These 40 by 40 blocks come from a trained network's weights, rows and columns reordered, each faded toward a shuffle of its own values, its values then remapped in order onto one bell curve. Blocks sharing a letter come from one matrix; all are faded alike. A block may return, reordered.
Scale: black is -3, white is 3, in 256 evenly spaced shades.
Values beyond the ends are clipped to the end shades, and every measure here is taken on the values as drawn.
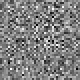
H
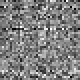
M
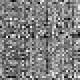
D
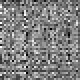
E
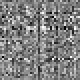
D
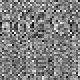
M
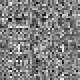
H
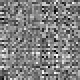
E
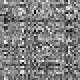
E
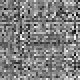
E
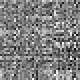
E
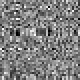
M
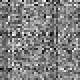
D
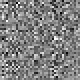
H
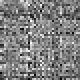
E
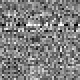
H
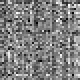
D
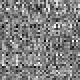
H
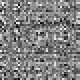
E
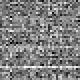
E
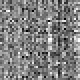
D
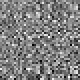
M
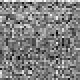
E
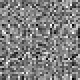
M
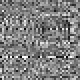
H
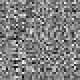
H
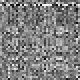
H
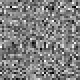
M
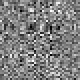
H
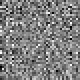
H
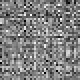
E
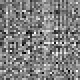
D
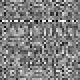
H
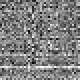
E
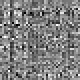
D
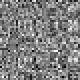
M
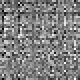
E
